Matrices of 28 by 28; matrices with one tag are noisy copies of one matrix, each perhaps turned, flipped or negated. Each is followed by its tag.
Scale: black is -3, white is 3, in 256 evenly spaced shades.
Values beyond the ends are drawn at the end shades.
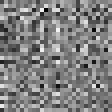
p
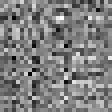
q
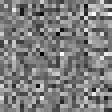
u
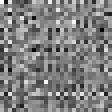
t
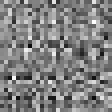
q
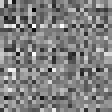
u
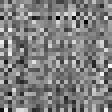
t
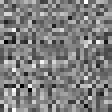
u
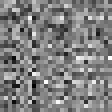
q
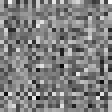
t
